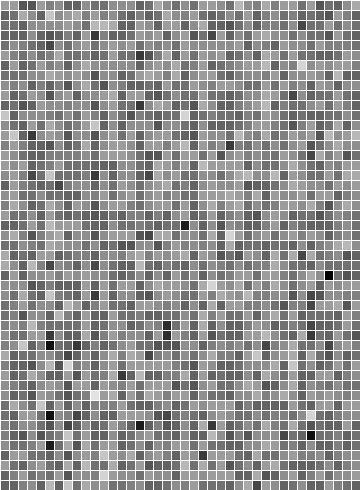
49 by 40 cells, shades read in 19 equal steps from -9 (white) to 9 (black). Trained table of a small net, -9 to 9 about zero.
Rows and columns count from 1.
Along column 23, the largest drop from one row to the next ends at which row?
47
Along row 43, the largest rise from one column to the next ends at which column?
24
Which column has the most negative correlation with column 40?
4
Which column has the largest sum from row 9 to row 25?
11
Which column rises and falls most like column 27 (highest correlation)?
2
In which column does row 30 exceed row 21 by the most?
35
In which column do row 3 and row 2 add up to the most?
34
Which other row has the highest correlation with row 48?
46
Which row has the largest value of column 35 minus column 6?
30
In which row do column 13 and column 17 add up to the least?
40
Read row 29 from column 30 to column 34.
0 -3 -1 1 -1
